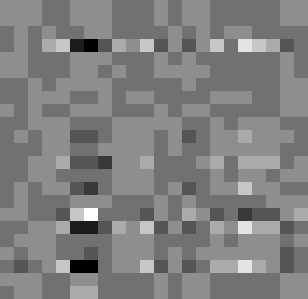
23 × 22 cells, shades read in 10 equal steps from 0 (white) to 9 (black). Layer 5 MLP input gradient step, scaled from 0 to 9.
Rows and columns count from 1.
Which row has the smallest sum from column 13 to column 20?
4
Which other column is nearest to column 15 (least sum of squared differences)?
1
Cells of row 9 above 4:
12
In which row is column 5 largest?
17
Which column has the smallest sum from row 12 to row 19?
18
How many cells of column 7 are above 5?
7
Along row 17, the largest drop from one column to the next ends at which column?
6
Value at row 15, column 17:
4
